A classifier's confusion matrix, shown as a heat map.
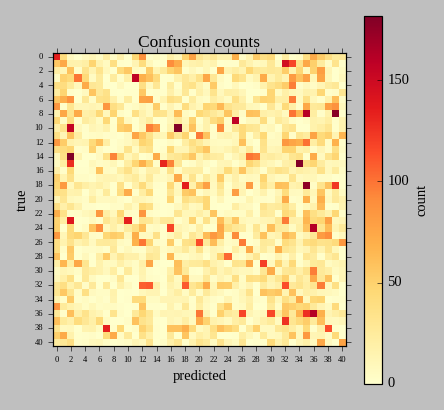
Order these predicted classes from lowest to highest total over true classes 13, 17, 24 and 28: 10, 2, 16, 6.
10, 6, 2, 16
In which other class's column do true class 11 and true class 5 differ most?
20
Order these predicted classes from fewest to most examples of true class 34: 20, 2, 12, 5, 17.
5, 17, 20, 12, 2
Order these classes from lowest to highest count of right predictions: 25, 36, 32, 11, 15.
11, 25, 32, 15, 36
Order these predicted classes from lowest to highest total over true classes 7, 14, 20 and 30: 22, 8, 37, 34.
34, 22, 37, 8
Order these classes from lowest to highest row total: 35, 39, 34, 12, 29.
34, 35, 39, 29, 12
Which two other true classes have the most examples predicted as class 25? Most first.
9, 19
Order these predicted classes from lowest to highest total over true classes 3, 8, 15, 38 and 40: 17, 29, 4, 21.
4, 29, 21, 17
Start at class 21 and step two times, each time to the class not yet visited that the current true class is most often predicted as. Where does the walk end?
32
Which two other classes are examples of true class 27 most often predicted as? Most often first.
31, 2
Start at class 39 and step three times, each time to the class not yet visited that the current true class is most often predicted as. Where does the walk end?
12
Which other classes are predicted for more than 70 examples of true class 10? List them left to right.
2, 13, 14, 17, 23
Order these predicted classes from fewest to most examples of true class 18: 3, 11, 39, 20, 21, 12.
11, 3, 12, 20, 21, 39
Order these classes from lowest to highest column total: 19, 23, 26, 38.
26, 19, 38, 23
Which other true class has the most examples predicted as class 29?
3
